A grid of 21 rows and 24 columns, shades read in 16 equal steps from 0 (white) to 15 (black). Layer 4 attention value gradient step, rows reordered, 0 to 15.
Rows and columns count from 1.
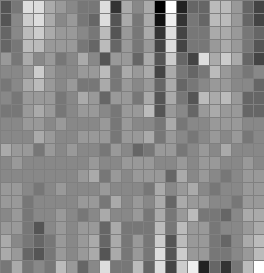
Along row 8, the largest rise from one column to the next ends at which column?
15
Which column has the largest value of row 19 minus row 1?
16
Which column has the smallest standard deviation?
7
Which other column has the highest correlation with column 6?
18
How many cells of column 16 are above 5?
12
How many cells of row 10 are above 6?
15
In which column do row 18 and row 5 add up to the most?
10
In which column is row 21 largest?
19
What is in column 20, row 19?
8
